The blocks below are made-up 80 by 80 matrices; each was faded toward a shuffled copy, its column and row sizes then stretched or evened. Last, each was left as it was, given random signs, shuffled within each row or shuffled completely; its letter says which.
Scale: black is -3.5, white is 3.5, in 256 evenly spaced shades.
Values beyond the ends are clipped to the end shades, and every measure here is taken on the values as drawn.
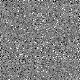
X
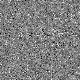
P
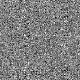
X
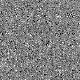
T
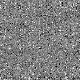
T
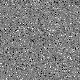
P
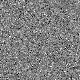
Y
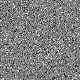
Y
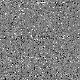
T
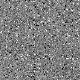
T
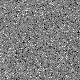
Y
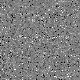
T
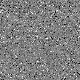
P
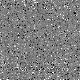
T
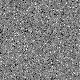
Y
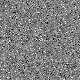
Y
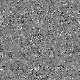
X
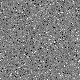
Y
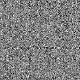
X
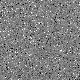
Y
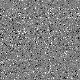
T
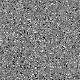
T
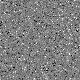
Y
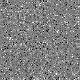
X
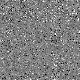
T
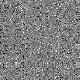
X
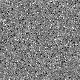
Y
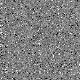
T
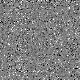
T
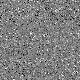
P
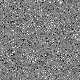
P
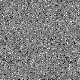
P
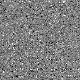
T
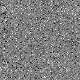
X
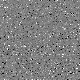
P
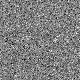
Y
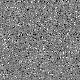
P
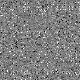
X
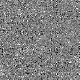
X
